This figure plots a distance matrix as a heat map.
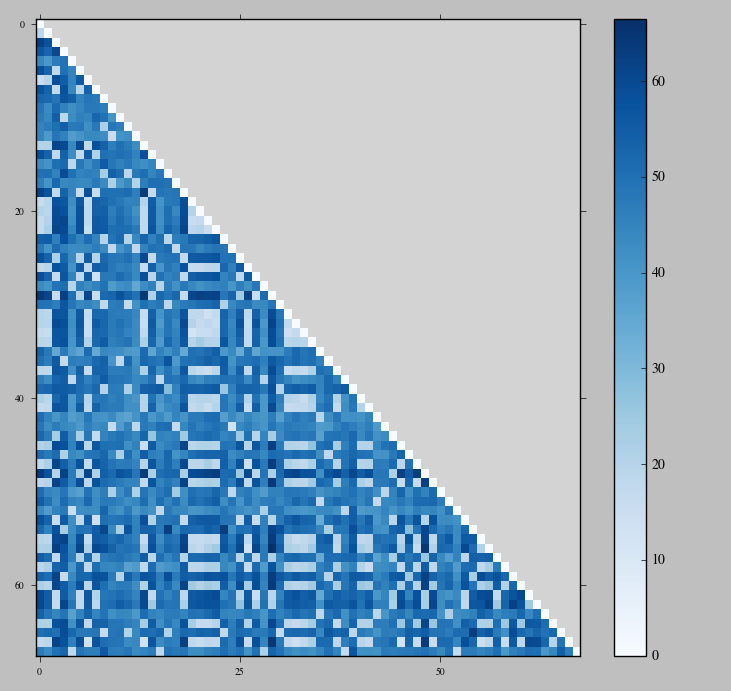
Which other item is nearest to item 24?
43
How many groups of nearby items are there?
7
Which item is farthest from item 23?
54
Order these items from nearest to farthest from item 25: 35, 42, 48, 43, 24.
48, 35, 42, 43, 24
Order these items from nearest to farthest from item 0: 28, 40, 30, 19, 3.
19, 40, 28, 30, 3
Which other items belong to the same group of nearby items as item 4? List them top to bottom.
15, 28, 38, 52, 67
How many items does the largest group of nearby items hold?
25
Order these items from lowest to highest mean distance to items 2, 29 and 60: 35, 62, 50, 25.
62, 25, 35, 50
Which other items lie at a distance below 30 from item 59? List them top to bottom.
3, 10, 36, 46, 54
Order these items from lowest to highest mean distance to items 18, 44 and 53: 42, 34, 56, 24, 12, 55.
42, 12, 24, 34, 55, 56
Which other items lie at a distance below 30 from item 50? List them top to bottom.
9, 12, 17, 24, 43
